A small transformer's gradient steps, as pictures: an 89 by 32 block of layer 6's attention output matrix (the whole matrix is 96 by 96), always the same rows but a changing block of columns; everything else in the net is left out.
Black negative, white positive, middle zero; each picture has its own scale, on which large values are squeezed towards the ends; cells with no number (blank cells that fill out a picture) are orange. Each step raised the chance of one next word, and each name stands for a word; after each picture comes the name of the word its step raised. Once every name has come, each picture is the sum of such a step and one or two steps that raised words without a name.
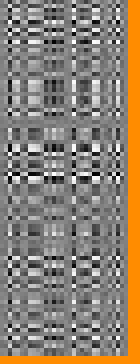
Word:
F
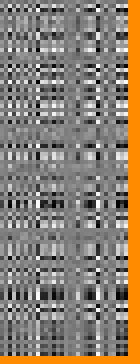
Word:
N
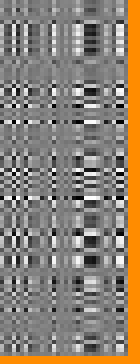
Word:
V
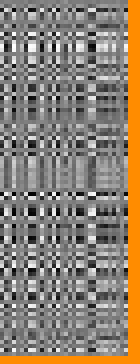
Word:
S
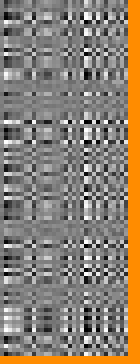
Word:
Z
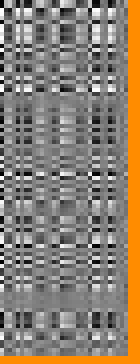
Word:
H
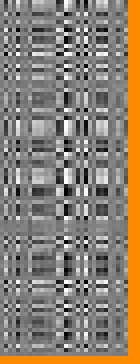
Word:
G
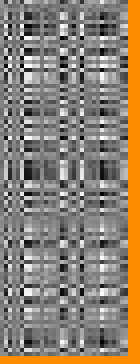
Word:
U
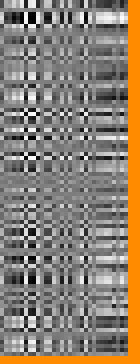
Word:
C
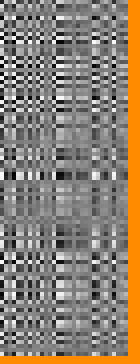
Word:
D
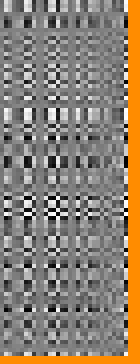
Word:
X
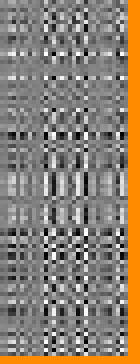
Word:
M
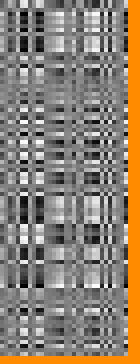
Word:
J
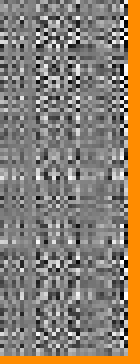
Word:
D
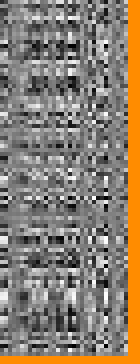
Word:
V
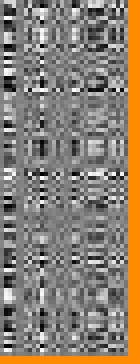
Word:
H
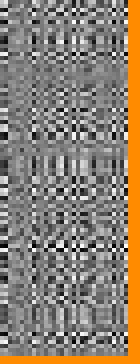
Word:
M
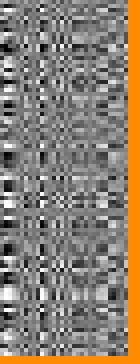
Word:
N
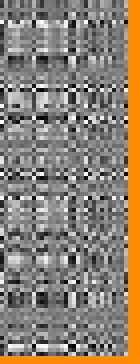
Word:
V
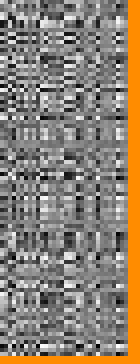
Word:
D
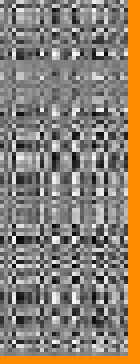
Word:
M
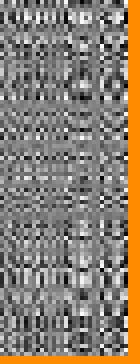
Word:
C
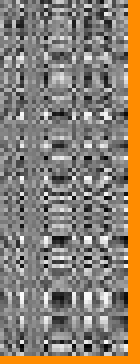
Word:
U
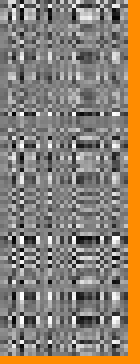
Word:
C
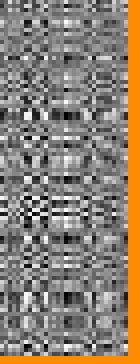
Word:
X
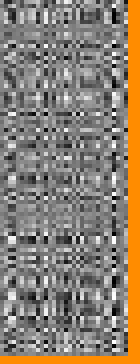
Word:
C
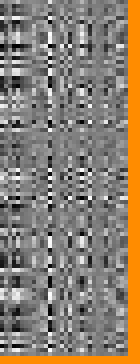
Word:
V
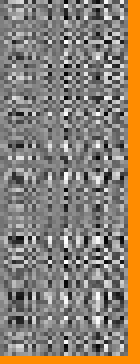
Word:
D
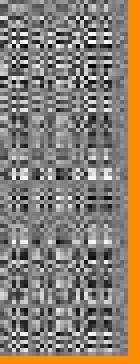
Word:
D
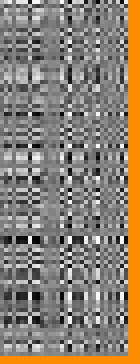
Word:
H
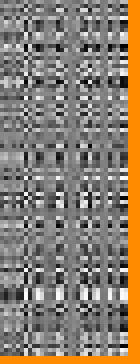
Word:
N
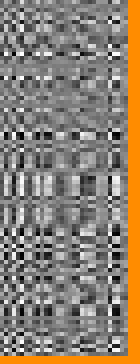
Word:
M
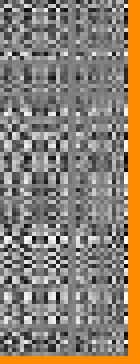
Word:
M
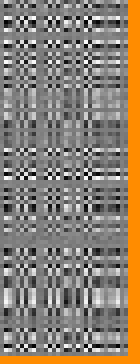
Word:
F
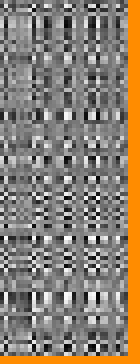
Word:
X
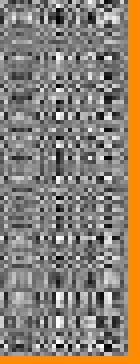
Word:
C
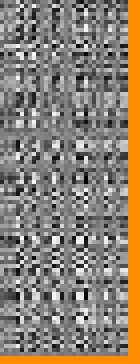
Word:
G
